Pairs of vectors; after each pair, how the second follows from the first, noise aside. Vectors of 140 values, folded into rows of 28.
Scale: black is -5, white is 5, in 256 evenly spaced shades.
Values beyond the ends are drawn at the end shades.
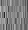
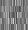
wrapped around, negated.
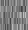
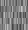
negated.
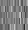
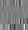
negated, partly zeroed.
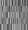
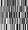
reversed, negated, scaled up.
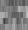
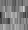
reversed, negated.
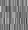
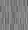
negated, shrunk.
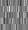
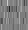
negated, partly zeroed.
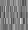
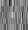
wrapped around, negated.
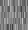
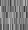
wrapped around, negated.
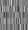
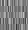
reversed, negated.
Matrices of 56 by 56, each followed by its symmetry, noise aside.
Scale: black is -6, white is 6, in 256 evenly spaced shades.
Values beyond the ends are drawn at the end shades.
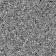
symmetric across the other diagonal.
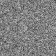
mirrored top to bottom.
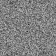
same after a half turn.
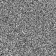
symmetric across the other diagonal.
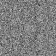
mirrored top to bottom.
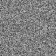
mirrored top to bottom.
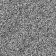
symmetric across the other diagonal.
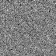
symmetric.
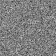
symmetric.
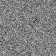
symmetric across the other diagonal.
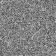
symmetric.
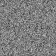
same after a half turn.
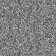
mirrored top to bottom.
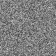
symmetric.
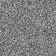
symmetric.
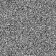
mirrored top to bottom.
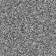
mirrored top to bottom.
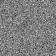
symmetric.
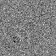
symmetric across the other diagonal.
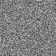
symmetric.
